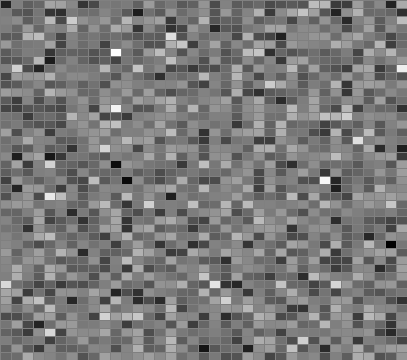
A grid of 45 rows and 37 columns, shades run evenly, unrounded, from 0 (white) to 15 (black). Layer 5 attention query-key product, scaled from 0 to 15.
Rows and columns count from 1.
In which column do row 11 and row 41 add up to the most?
18
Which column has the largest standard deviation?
5
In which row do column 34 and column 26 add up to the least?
17
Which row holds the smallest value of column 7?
3
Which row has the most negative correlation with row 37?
40
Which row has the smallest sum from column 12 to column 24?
13
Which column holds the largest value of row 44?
19
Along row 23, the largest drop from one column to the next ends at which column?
30
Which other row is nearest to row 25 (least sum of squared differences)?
12
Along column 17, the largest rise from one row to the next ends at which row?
7
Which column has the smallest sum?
16
